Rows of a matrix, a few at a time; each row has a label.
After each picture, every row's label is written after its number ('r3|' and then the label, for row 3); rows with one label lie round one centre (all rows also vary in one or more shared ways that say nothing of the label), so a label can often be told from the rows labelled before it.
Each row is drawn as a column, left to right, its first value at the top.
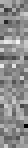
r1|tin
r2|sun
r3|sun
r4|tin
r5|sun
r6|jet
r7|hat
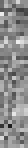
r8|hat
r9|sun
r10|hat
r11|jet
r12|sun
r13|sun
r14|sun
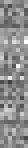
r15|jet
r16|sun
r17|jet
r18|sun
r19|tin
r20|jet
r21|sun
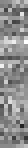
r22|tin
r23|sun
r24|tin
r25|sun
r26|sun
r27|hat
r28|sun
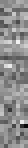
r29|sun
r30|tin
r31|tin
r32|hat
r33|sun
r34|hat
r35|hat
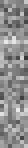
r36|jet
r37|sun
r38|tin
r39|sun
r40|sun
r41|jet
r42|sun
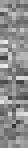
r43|tin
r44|tin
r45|jet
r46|hat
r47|jet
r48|jet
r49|jet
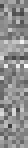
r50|jet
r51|tin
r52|hat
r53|sun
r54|tin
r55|sun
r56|tin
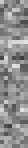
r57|sun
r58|jet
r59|hat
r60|tin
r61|tin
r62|sun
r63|sun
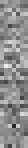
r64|jet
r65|tin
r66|tin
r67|hat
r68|tin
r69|jet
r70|jet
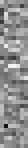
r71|sun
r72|hat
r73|tin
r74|tin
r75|tin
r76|jet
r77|jet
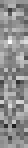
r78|jet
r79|hat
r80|sun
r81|hat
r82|jet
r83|jet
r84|sun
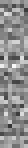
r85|tin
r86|jet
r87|hat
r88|tin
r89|tin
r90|jet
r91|sun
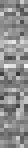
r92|jet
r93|tin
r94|tin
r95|tin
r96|jet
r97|sun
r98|tin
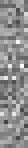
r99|jet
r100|jet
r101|tin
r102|jet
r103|sun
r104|tin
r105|hat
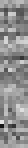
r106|hat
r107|sun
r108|hat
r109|hat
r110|sun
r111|sun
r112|sun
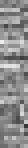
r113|tin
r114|tin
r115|tin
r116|tin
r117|tin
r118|sun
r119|hat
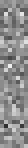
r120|sun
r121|hat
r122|tin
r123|sun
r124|jet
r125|hat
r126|sun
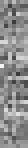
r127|tin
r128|sun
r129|jet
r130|sun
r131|jet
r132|jet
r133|jet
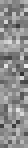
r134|hat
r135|tin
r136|sun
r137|hat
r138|sun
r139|jet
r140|tin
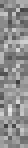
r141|jet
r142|hat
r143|sun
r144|hat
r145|tin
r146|sun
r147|sun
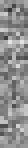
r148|hat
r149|hat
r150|sun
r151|jet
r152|tin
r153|sun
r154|sun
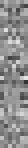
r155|jet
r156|hat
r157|sun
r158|tin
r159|sun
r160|jet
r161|jet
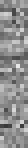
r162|hat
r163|hat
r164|hat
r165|sun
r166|tin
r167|hat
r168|sun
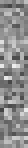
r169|tin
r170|jet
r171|jet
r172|tin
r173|tin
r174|jet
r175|sun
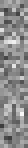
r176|hat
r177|sun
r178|sun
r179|tin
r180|sun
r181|jet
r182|tin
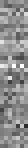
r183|tin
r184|tin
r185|jet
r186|tin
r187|hat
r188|tin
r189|hat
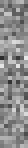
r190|tin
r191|hat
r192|jet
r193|sun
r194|tin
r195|sun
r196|jet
